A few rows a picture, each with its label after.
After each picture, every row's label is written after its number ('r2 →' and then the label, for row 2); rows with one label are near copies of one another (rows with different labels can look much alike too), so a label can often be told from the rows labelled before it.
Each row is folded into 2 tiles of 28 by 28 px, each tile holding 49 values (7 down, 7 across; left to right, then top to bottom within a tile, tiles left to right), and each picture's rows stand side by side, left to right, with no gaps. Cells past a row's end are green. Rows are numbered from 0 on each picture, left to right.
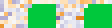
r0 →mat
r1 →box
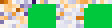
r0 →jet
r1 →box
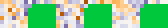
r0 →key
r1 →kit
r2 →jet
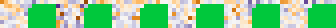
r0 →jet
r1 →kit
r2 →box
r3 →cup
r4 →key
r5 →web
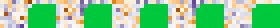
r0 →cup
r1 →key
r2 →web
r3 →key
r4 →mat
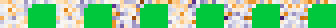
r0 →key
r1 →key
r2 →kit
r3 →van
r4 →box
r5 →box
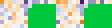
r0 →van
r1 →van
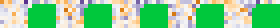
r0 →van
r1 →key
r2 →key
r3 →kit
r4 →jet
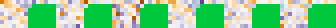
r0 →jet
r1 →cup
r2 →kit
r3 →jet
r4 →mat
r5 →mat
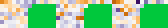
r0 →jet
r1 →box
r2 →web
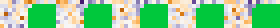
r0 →cup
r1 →van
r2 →key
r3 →web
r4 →key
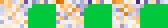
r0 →van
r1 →jet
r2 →web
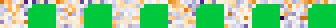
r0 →van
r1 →web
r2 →mat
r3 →jet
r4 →cup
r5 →box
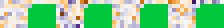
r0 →mat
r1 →cup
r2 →kit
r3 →web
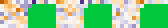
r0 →jet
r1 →web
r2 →cup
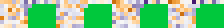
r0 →key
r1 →mat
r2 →jet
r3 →web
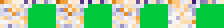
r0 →web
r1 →web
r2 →web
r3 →van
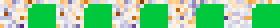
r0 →cup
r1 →cup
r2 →cup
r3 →key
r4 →box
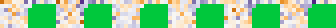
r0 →web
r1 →van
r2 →box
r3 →van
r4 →key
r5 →jet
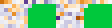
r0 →web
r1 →box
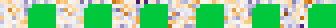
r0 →key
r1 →web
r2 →web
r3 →mat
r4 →key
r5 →cup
